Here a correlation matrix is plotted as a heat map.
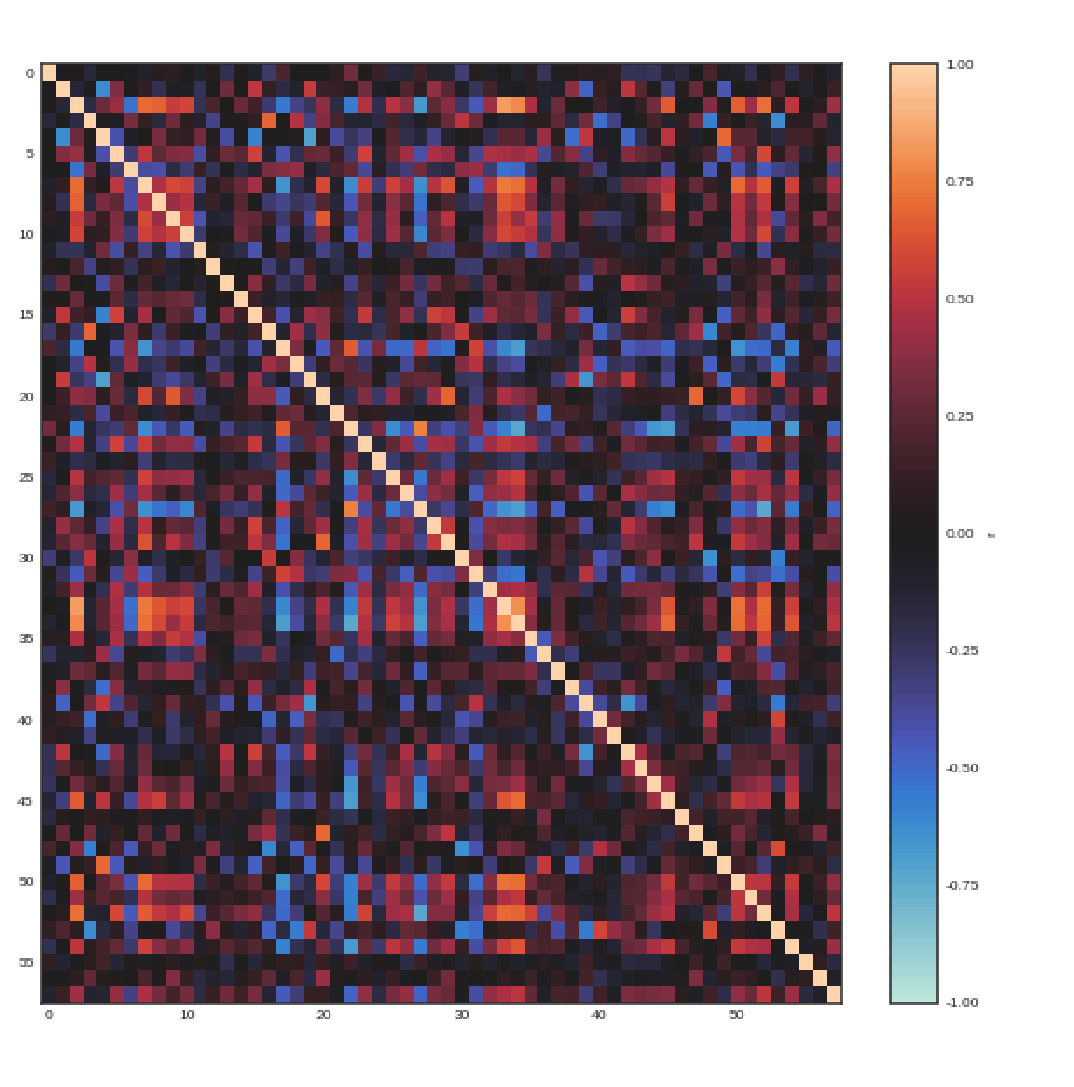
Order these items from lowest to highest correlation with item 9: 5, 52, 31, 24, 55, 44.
24, 31, 55, 44, 5, 52
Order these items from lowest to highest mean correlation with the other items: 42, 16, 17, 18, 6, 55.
17, 6, 18, 55, 16, 42
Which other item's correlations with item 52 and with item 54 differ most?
36
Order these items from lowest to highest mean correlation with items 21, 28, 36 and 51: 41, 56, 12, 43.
41, 12, 56, 43
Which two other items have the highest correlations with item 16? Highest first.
3, 30
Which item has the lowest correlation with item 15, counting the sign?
4
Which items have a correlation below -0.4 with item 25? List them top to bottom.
17, 22, 27
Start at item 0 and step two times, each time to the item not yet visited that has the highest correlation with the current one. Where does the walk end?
27
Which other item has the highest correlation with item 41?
53
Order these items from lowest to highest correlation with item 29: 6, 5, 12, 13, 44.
6, 12, 13, 44, 5
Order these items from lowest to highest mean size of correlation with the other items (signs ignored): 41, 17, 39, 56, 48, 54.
56, 41, 48, 39, 54, 17
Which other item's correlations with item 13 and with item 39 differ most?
42
